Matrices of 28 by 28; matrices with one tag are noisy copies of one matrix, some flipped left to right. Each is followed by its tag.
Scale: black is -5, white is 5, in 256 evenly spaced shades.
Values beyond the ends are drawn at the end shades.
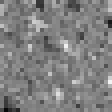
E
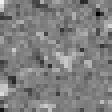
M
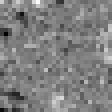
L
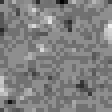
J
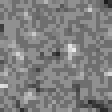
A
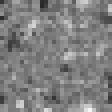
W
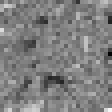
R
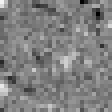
M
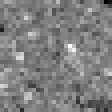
A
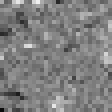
L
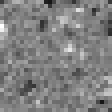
J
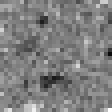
R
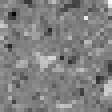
M
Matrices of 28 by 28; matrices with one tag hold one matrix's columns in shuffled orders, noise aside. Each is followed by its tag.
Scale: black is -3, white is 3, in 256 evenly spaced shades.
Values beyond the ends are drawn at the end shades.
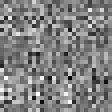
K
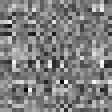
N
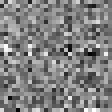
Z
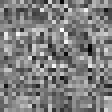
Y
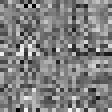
Z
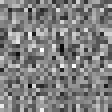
Y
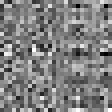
Z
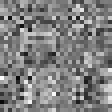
K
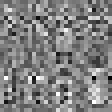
K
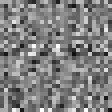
Z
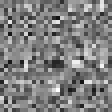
N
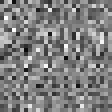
Y
